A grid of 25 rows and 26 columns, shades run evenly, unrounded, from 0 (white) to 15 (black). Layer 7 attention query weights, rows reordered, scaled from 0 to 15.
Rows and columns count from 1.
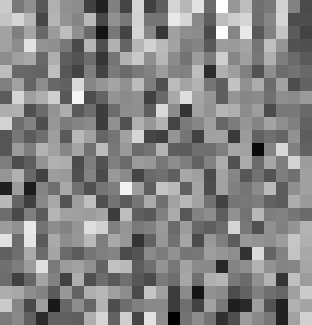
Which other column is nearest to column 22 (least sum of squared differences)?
18
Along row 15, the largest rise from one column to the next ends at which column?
3
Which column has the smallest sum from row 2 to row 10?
12
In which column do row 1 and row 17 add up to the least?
15
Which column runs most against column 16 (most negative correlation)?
14
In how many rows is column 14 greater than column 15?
10
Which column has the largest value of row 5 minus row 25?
9
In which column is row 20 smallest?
22
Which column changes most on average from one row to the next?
11
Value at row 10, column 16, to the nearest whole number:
8
